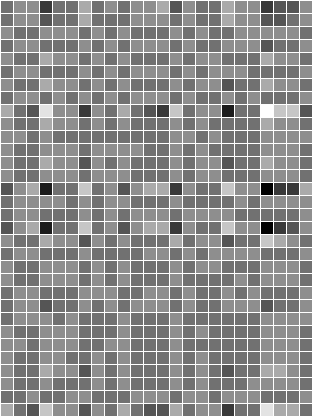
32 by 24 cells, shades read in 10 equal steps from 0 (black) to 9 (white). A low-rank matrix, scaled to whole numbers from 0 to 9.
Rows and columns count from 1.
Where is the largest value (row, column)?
9, 21
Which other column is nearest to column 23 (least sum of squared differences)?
14
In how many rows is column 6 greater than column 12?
16
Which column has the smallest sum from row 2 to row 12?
18
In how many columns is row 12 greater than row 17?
10
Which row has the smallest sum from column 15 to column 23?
15
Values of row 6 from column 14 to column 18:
4 5 4 5 5
